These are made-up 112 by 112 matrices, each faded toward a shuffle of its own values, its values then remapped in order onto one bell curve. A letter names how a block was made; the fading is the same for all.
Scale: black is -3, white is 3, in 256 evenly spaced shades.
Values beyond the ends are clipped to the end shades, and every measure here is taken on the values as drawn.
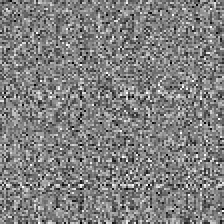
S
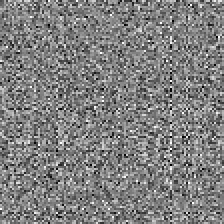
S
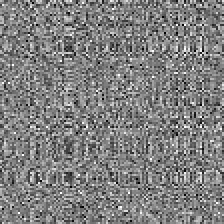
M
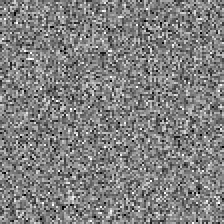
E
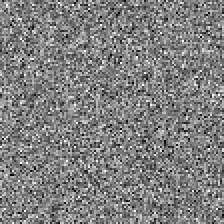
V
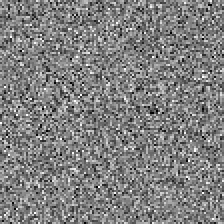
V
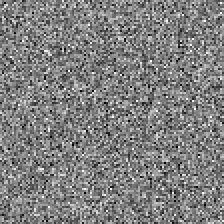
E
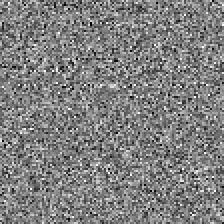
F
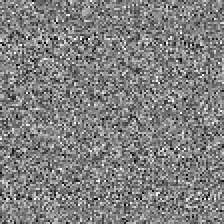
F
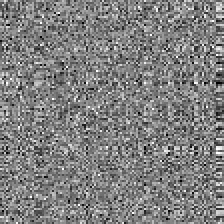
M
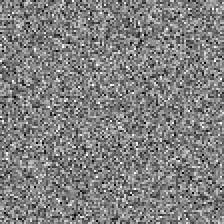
E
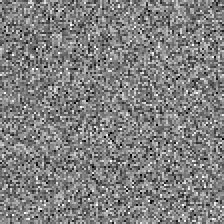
E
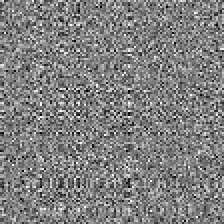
M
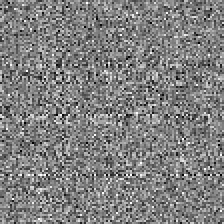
S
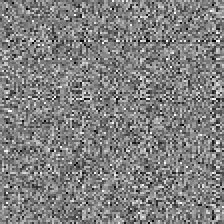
S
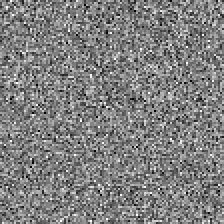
V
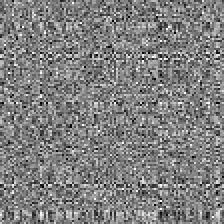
M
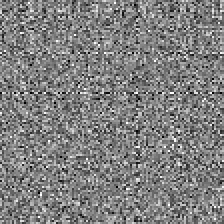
S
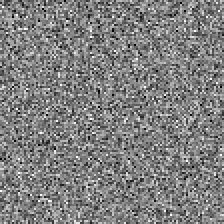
V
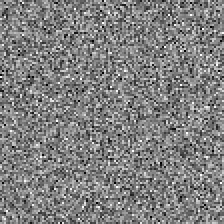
E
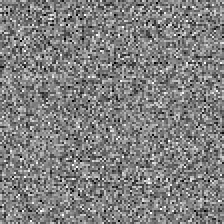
F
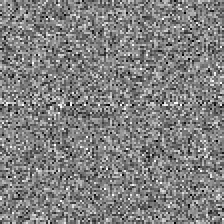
F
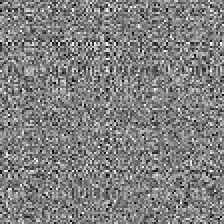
M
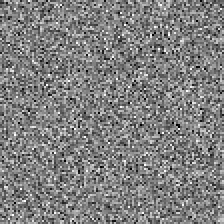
E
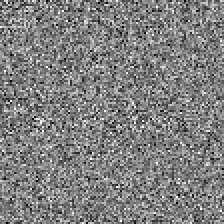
F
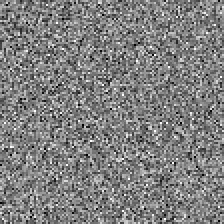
E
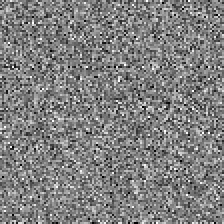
F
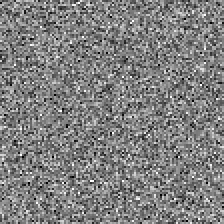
E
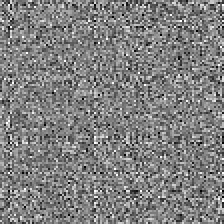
S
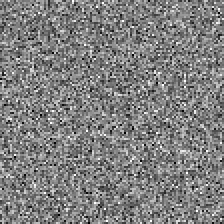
E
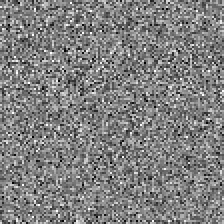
F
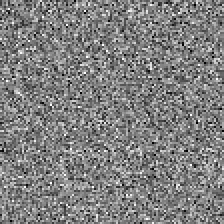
F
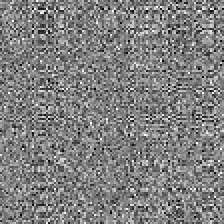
M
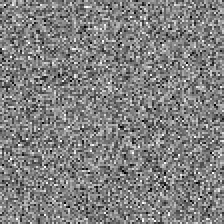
E
